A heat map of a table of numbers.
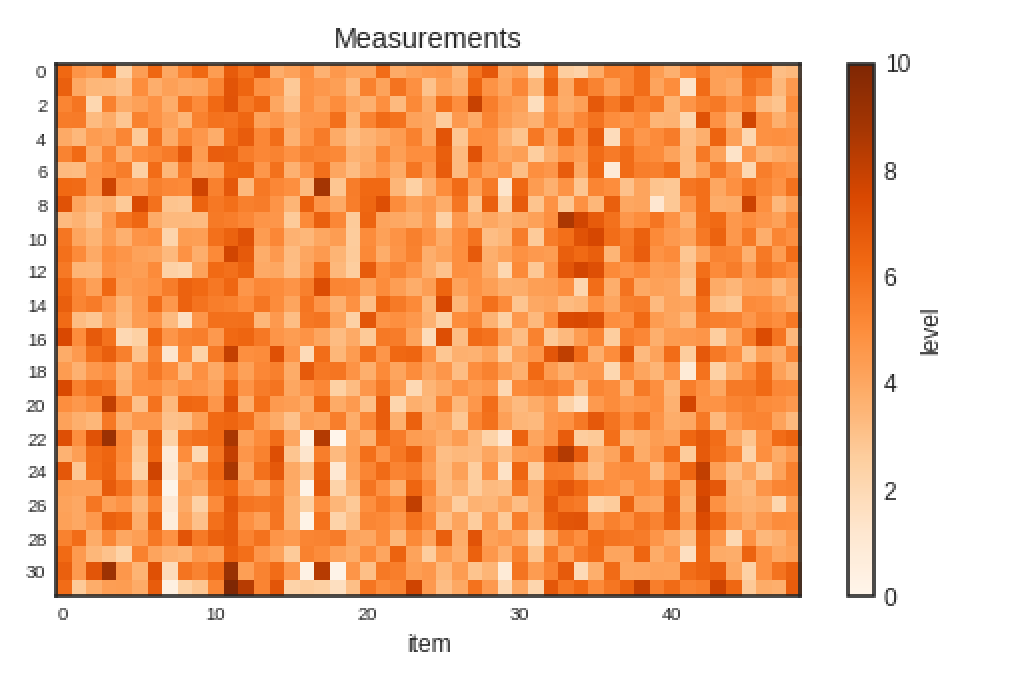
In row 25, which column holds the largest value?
42
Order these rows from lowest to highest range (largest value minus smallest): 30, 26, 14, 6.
14, 6, 26, 30
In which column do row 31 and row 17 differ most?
38
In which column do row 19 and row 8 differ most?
39
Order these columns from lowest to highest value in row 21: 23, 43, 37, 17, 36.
43, 17, 37, 36, 23
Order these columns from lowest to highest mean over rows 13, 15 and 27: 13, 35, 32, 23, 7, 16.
7, 16, 13, 23, 32, 35
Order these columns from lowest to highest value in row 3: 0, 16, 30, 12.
30, 16, 0, 12
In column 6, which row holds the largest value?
24
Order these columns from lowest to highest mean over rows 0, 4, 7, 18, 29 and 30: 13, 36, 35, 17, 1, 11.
36, 1, 35, 13, 17, 11
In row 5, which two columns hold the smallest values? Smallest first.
44, 31
